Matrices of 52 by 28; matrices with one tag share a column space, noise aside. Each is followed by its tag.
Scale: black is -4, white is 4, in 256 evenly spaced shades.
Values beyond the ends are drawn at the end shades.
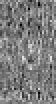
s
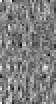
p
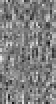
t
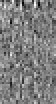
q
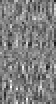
p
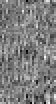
t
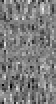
p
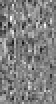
s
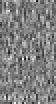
t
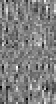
p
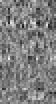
s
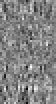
p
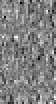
t
